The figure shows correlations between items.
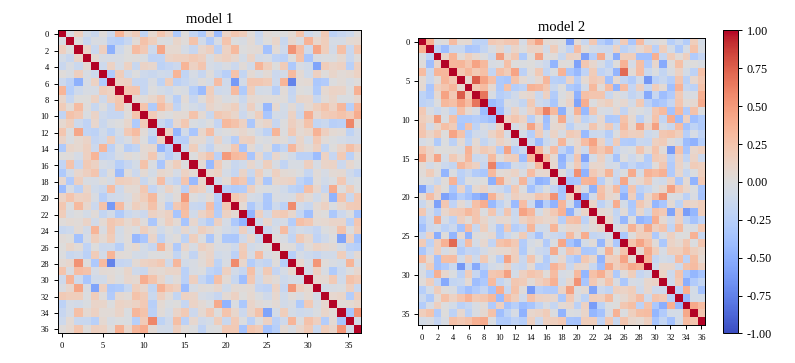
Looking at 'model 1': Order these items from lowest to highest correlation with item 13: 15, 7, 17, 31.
15, 7, 17, 31
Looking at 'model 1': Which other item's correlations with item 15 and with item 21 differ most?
28
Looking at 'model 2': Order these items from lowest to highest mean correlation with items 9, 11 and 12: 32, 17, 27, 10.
32, 10, 27, 17
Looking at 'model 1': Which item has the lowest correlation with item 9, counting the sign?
25
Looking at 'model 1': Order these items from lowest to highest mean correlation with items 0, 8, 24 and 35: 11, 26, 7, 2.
26, 2, 7, 11
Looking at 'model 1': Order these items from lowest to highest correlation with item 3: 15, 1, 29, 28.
1, 28, 15, 29
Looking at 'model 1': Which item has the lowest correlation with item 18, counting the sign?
16
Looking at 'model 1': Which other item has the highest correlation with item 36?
34
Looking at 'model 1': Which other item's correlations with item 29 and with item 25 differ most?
2
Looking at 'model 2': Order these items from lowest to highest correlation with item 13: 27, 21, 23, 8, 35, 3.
35, 27, 8, 3, 23, 21
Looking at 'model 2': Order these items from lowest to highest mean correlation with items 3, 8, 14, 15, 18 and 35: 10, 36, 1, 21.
10, 1, 21, 36
